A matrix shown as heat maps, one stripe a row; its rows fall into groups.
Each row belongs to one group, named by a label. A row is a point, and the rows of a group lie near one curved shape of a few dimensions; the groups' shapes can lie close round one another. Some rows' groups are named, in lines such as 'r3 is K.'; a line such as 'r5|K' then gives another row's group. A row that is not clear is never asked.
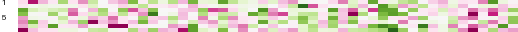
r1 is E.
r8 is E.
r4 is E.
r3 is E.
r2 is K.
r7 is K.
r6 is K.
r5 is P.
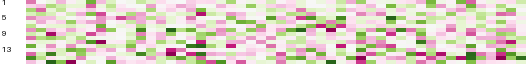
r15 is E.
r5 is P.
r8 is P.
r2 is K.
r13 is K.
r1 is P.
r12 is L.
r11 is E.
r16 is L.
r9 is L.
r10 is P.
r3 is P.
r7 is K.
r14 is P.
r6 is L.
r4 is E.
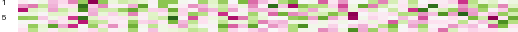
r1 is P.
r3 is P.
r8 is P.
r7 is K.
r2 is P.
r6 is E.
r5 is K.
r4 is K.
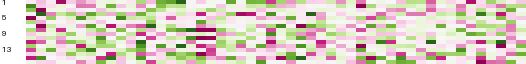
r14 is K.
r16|E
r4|K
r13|P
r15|P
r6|P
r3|P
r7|P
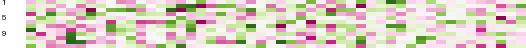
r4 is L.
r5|K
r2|K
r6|K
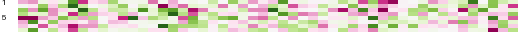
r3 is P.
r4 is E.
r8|K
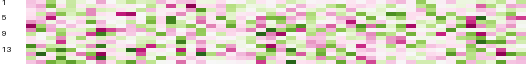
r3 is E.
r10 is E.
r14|K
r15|K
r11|E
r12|K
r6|P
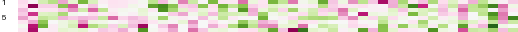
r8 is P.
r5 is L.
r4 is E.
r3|P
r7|K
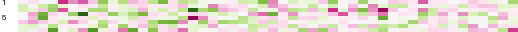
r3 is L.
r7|E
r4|P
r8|K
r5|K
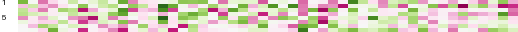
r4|L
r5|P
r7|P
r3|L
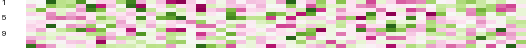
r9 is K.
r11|P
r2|E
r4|L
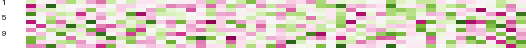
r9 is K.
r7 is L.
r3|E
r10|L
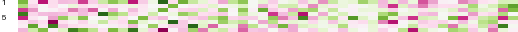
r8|P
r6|E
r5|P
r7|K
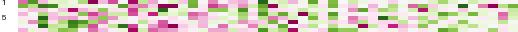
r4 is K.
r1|K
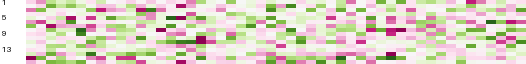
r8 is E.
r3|K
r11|K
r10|K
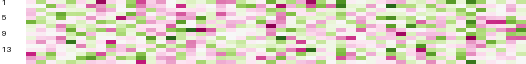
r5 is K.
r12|E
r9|E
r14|P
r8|K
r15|P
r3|K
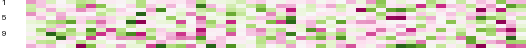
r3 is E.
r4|E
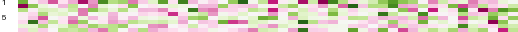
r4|K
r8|K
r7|E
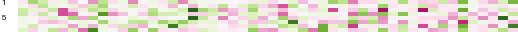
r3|L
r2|K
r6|P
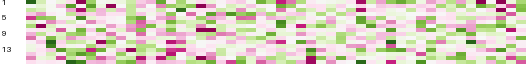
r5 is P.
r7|P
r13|K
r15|K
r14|P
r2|K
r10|L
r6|L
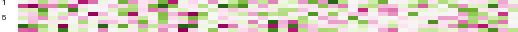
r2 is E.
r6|P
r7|L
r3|E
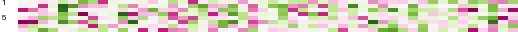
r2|L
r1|K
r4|L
